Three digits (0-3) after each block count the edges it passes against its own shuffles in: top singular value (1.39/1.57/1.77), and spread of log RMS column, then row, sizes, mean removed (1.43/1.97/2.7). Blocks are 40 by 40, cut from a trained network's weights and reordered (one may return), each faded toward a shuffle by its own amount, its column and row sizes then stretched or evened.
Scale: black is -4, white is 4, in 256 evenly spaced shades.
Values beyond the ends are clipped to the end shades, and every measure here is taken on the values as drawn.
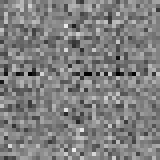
2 1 0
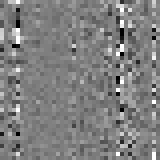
3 3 0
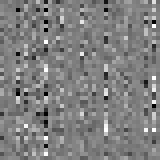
1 3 0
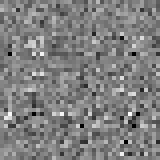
1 1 2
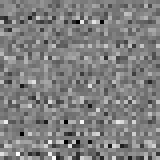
0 0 3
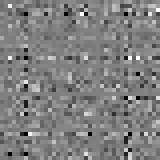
1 2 3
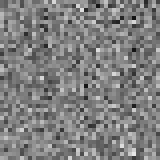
3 1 1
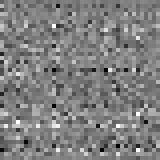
1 1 2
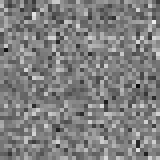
1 1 0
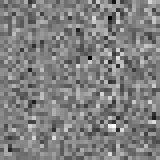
2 2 0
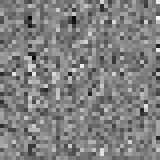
1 2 0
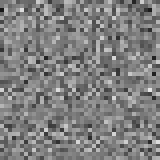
3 0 2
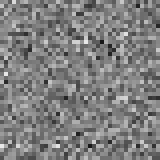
0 0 1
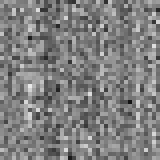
2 1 0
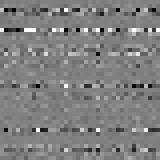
2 0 3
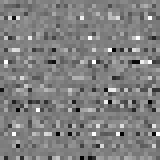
0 0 3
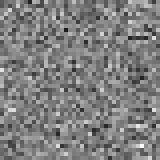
2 0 1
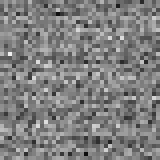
2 0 0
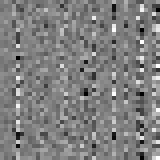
3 3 0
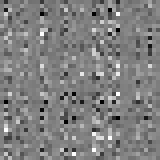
0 3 1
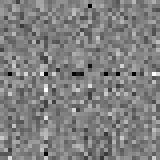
1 1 0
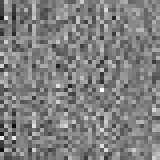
3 2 0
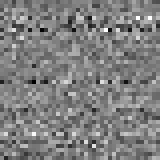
2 0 2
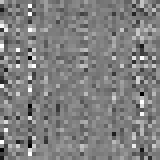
2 3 0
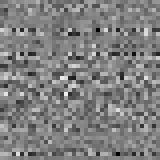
3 0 3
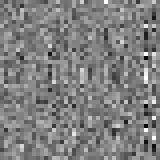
3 2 0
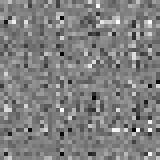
1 2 2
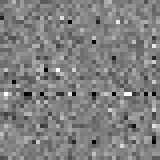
1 1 1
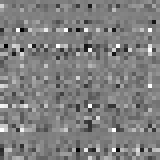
0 2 3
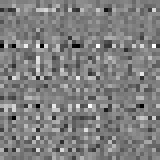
3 1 3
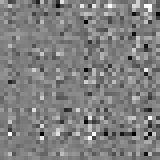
0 2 2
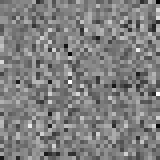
0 2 1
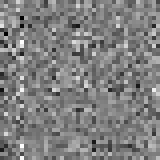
2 2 1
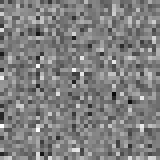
1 2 0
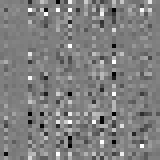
1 3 2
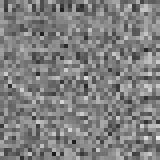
3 1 1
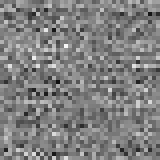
1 1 1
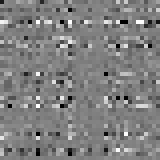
2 2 3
